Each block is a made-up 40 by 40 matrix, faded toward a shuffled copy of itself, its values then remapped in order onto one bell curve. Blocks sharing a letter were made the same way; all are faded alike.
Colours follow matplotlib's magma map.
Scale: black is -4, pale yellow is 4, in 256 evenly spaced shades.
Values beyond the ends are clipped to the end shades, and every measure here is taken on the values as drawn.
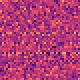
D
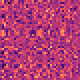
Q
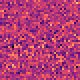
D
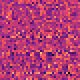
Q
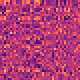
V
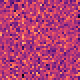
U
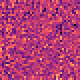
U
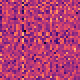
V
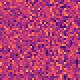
U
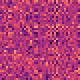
V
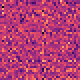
Q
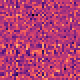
Q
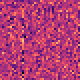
U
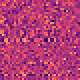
Q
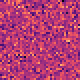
D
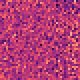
U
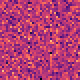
U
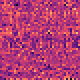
Q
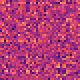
Q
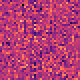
U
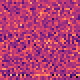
D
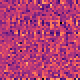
Q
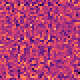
Q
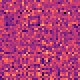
Q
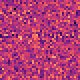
D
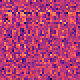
Q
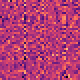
V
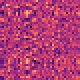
V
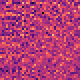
Q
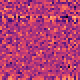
Q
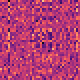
V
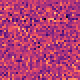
D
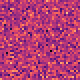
D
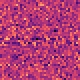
D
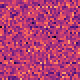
D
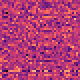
Q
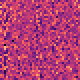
U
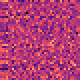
Q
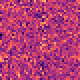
U
